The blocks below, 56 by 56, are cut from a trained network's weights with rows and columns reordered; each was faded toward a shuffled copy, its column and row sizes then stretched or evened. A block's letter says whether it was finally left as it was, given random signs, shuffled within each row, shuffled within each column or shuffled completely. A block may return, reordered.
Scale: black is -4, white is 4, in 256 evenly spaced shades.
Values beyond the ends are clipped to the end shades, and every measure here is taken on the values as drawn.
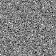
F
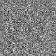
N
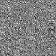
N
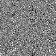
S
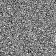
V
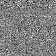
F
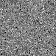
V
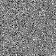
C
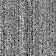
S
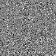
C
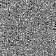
C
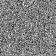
V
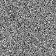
S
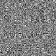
N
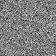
F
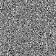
S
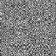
N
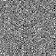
N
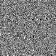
C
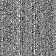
S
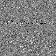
F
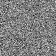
V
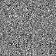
C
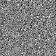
C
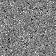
V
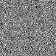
C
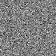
F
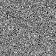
F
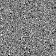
S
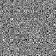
N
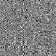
N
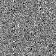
S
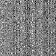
N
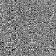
N
